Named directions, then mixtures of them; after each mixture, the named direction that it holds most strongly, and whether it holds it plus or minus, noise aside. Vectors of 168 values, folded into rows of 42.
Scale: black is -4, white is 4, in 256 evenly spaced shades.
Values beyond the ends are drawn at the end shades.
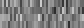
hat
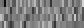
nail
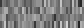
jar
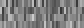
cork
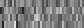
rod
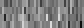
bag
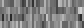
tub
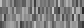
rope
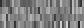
jar, plus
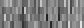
bag, minus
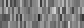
hat, minus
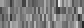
tub, plus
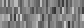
hat, plus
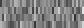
rope, minus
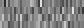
hat, plus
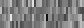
tub, minus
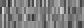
cork, minus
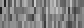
cork, minus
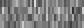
rope, minus
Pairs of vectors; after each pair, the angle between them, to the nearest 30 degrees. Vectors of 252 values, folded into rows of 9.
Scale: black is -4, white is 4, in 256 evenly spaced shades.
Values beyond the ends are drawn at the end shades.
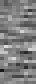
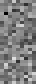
90 degrees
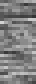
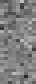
60 degrees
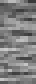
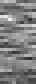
60 degrees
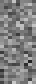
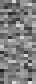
30 degrees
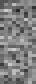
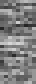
60 degrees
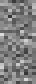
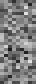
60 degrees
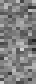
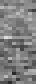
120 degrees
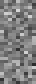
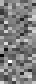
90 degrees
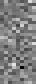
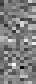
30 degrees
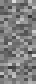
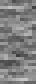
120 degrees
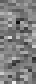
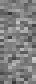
150 degrees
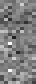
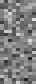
90 degrees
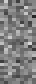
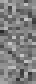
90 degrees
